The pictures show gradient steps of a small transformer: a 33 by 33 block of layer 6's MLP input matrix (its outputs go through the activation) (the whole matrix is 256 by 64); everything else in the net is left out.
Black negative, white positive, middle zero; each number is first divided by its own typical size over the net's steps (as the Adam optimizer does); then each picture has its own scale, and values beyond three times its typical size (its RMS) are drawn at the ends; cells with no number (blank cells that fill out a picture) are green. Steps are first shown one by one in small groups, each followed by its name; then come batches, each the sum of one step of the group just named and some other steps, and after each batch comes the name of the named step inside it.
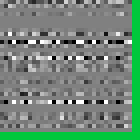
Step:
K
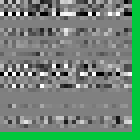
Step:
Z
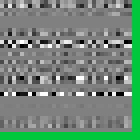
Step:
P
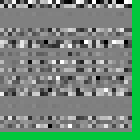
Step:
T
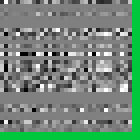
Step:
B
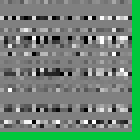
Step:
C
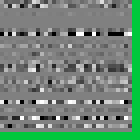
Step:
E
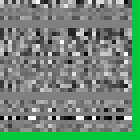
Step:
E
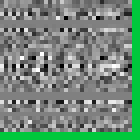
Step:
Z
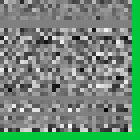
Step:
T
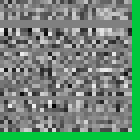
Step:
K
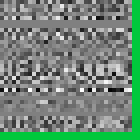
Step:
T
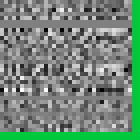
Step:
K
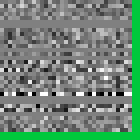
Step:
P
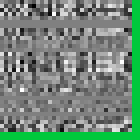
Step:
Z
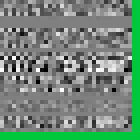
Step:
T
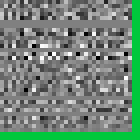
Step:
E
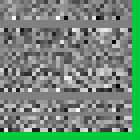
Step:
E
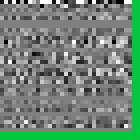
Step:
C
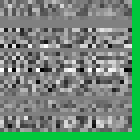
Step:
T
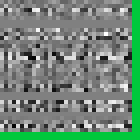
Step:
B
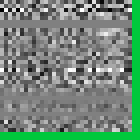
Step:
B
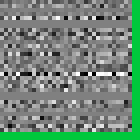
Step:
E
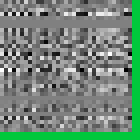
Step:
T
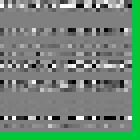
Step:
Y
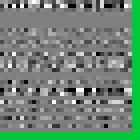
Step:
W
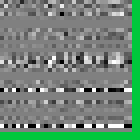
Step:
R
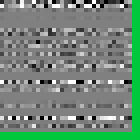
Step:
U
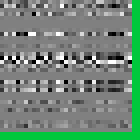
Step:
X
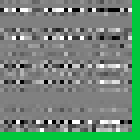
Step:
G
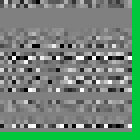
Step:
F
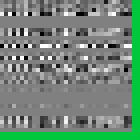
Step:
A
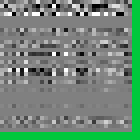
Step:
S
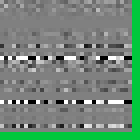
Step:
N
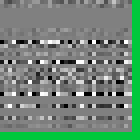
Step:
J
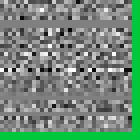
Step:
F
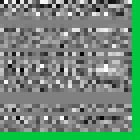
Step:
S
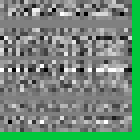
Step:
S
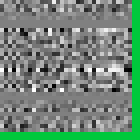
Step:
X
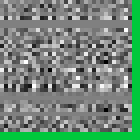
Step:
F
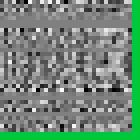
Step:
R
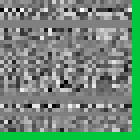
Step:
X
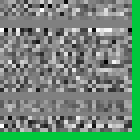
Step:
R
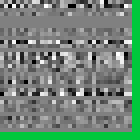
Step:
W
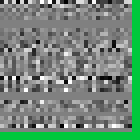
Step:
U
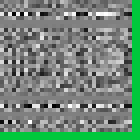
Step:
S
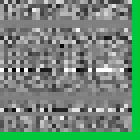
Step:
S
